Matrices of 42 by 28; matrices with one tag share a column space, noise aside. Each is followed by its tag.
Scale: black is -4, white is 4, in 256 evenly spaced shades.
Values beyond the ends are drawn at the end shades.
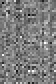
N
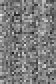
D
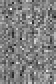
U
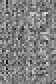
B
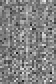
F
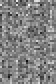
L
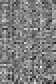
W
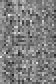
D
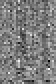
F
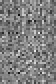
D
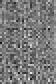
W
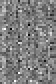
F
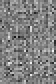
B
